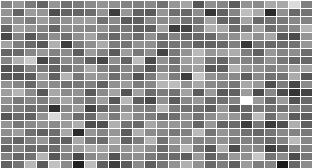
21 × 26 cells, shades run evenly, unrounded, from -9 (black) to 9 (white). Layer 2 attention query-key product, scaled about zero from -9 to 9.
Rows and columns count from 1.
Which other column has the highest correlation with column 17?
20
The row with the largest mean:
1
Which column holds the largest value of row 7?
17
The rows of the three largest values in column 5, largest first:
15, 21, 6
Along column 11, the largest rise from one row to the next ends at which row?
13
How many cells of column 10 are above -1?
14
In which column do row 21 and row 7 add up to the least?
7
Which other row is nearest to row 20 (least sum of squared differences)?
2
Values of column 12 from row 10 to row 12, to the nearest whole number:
-3 0 2
